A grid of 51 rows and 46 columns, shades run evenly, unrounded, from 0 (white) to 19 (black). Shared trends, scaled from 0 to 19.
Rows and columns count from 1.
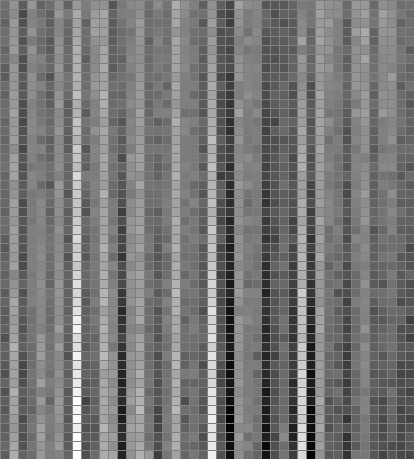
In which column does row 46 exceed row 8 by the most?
35
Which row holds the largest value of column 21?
45
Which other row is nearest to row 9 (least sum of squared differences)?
6
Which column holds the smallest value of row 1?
20
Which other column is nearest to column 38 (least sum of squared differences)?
21
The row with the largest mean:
47
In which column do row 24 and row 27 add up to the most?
26
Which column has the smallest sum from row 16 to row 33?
9
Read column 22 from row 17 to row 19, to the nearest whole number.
10 10 10
